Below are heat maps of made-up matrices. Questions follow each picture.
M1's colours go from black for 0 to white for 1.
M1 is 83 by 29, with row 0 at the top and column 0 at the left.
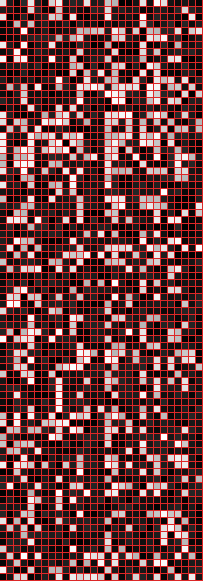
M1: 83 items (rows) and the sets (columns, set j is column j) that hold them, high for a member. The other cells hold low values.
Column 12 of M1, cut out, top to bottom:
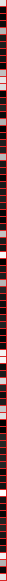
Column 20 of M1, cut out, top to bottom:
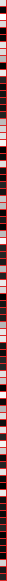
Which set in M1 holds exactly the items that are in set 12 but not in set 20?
19
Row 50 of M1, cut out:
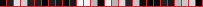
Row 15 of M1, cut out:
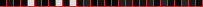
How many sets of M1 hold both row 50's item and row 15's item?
0
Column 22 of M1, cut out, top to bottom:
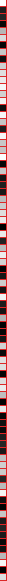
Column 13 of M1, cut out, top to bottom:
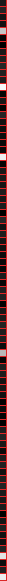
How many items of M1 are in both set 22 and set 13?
5
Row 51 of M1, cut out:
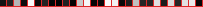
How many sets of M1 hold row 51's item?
11
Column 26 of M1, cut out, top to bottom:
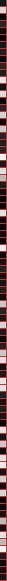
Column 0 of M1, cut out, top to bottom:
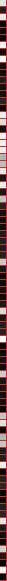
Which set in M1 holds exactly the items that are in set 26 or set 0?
15
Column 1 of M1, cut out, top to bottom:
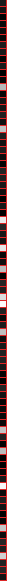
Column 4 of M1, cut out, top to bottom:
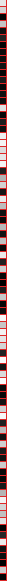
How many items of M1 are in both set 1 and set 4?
4
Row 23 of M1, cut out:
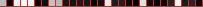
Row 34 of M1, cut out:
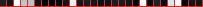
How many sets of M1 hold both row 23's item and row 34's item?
5
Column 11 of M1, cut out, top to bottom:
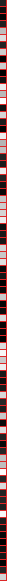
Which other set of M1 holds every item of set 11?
16
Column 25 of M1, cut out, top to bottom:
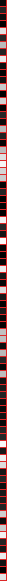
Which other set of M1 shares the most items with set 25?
3
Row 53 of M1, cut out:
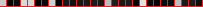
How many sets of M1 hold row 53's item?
7
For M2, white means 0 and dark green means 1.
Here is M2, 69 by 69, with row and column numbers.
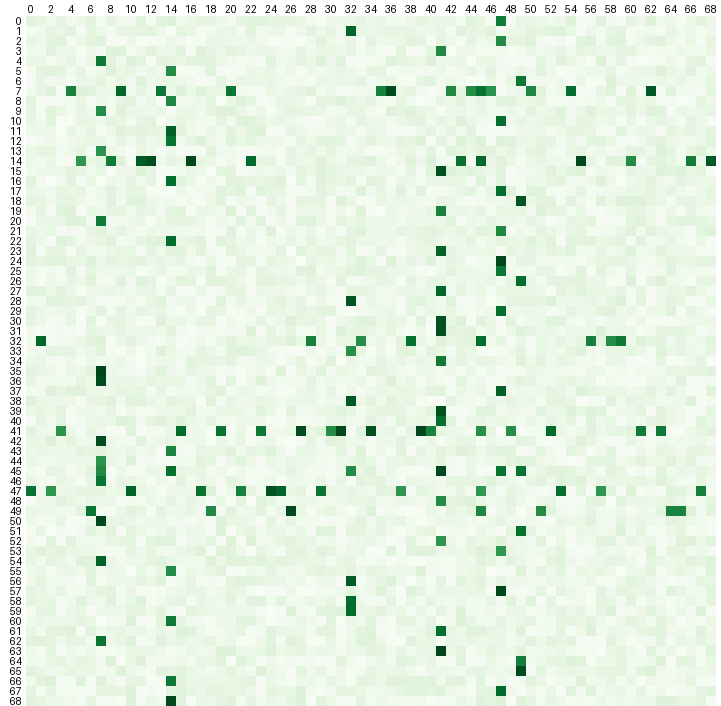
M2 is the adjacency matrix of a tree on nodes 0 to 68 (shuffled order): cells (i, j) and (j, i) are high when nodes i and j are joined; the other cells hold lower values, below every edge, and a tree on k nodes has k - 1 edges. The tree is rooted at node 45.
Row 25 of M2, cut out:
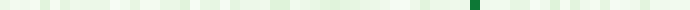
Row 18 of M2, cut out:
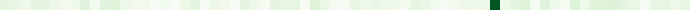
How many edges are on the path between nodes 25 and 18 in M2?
4
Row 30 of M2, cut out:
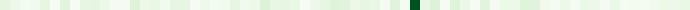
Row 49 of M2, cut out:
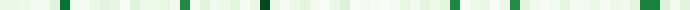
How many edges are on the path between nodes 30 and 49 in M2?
3
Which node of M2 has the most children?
41
